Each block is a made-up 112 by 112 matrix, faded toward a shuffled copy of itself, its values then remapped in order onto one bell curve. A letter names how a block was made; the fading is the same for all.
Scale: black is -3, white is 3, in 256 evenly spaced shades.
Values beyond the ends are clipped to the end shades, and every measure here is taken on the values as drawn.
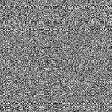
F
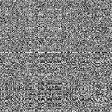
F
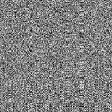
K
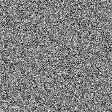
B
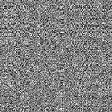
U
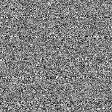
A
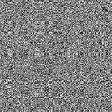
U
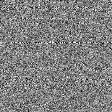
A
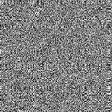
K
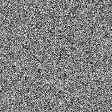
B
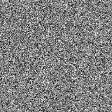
B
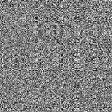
K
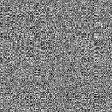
U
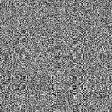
K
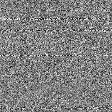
A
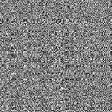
U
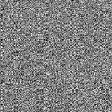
U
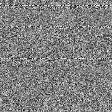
A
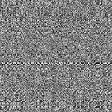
F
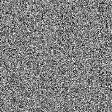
B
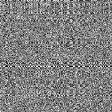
F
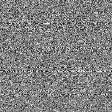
A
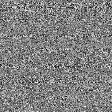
A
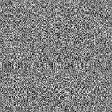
U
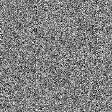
B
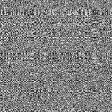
F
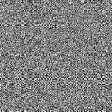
F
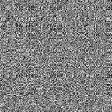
U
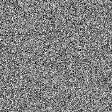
B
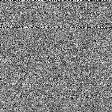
A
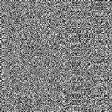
U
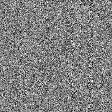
B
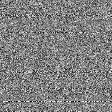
A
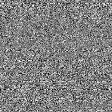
A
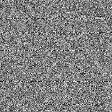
A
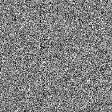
B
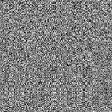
U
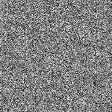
B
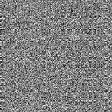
K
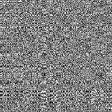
F
